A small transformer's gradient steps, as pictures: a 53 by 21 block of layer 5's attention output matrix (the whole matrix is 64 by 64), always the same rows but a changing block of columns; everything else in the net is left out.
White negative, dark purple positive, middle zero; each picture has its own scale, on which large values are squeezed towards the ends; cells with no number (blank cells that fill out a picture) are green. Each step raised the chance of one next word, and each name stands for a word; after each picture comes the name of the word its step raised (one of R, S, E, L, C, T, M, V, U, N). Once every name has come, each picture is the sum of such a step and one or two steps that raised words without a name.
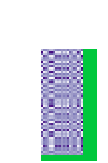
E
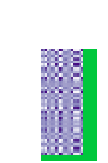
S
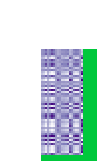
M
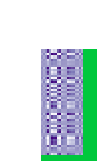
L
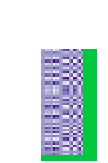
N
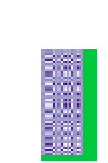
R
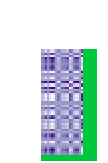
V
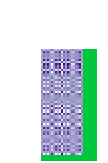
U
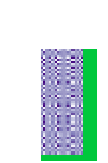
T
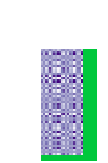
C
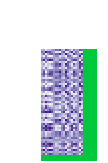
R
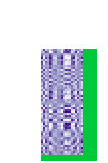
T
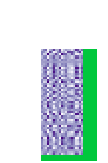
L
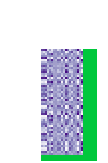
N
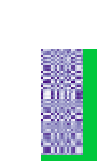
V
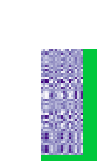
V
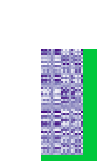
C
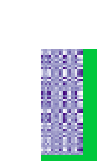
R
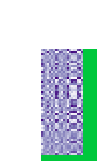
E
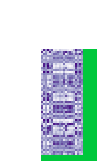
U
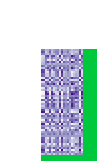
R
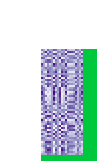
N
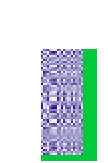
R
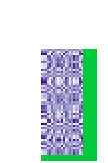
L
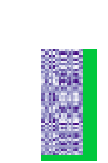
R
